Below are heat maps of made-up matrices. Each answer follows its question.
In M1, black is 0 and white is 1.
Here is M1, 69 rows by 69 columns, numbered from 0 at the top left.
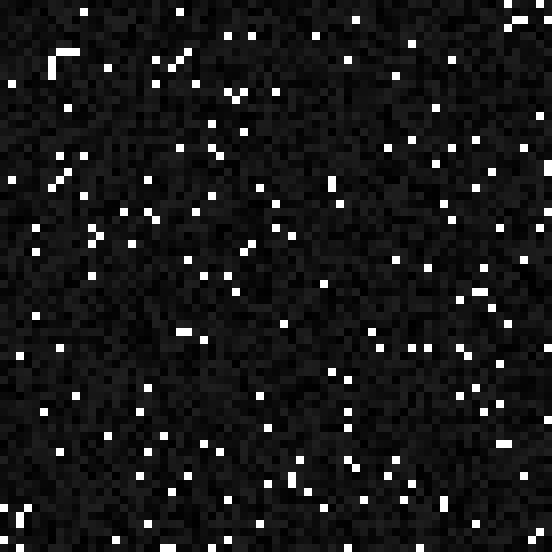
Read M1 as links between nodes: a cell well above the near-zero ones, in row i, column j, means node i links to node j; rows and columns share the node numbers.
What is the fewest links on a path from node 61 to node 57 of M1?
4
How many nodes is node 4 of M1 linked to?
3
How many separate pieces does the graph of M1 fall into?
2
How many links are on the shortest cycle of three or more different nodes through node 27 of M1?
4
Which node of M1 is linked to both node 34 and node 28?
node 11
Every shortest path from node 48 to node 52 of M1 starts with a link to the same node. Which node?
node 18
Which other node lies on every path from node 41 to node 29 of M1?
node 36
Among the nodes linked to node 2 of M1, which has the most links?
node 68
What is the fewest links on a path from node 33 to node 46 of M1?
6
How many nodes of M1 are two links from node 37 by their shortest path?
2
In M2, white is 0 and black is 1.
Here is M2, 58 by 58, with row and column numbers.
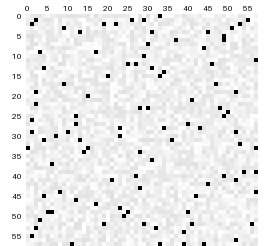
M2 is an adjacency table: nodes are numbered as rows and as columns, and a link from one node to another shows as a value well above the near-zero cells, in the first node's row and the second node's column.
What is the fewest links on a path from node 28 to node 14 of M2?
2
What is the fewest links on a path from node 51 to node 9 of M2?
2
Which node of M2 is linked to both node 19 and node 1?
node 2
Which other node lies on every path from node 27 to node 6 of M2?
node 49
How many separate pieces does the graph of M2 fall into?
11
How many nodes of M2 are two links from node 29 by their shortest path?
6
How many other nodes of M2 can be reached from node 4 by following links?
5
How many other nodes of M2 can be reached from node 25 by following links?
8
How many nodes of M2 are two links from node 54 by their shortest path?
1
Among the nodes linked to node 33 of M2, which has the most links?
node 57
